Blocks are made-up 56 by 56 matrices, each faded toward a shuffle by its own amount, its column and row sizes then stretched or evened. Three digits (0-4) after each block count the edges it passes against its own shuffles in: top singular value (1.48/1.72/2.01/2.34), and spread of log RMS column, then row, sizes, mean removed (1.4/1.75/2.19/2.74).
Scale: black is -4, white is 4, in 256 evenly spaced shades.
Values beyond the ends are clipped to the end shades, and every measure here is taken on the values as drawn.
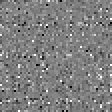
0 2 2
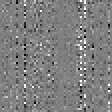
2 4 1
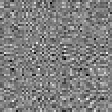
4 2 2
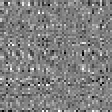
3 3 3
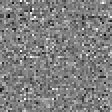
0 1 2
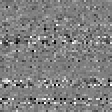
1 0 4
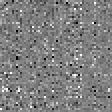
1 3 2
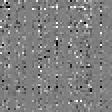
0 4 2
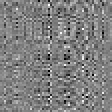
4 4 1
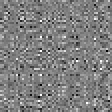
4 3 3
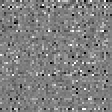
1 1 3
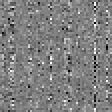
3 4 0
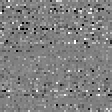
0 0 4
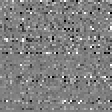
0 2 4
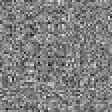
3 1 1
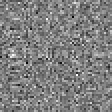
2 1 0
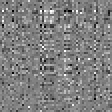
4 3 2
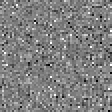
2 1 0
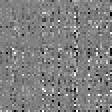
2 4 3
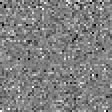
0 0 2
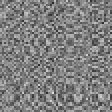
4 1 1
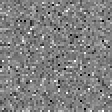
1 1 1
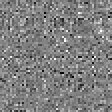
3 1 2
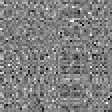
4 0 1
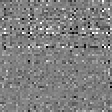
3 2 4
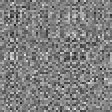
4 2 1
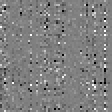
2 4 1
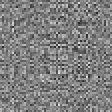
4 3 1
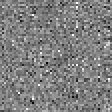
2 2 0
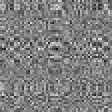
4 1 4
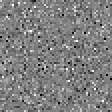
1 0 0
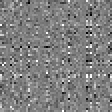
3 4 1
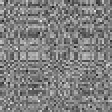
4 0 1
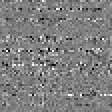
0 1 4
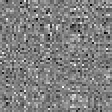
3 2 0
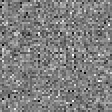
3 1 1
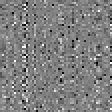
4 3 0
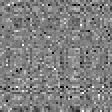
4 0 2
